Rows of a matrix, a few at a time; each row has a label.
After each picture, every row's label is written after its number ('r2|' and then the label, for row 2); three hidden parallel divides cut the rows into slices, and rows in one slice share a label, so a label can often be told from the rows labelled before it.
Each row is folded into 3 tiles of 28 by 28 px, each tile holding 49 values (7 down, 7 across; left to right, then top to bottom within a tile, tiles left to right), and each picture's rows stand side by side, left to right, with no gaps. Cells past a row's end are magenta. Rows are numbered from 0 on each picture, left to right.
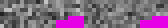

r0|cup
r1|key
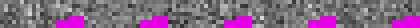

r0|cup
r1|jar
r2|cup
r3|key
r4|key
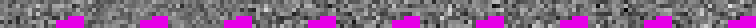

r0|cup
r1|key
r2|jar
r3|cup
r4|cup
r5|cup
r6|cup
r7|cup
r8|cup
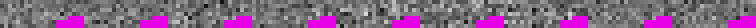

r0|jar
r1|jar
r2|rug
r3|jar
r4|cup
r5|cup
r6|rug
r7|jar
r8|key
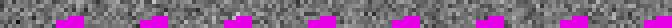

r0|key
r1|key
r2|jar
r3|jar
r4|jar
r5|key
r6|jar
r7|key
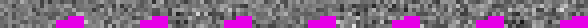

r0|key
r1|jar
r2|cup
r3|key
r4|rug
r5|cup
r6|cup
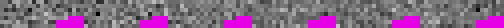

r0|rug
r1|cup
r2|key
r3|key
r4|key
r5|jar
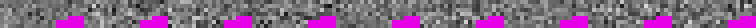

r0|jar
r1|rug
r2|rug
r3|cup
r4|key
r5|rug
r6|jar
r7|cup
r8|rug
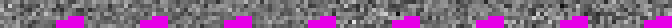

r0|rug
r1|jar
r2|key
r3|jar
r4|rug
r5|key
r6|rug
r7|cup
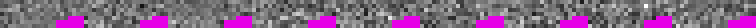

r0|key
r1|rug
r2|jar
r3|rug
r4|rug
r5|cup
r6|rug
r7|cup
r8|rug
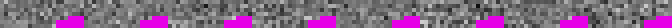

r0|jar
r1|jar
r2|rug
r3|rug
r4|key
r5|rug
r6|jar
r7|cup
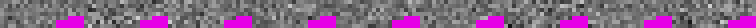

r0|key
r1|rug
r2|jar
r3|key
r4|jar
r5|jar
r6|cup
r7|jar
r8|cup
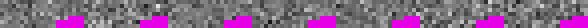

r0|jar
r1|rug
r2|key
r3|key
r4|key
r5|cup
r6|cup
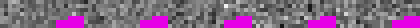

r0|jar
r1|key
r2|cup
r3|rug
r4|rug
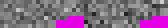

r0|key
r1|cup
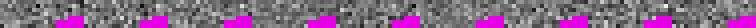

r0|rug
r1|rug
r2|rug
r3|jar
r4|cup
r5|jar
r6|rug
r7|rug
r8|cup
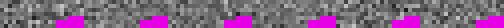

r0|cup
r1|jar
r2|key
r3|jar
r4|rug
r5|jar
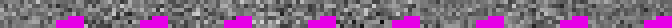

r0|jar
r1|cup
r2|cup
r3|rug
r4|cup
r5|key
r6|rug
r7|jar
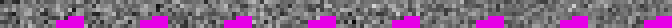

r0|cup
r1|cup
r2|cup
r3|rug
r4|cup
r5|jar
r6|key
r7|jar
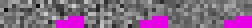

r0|rug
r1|rug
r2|key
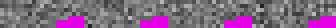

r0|jar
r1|key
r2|key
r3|cup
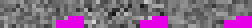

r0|jar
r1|rug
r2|jar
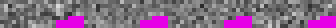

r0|cup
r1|jar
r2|key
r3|rug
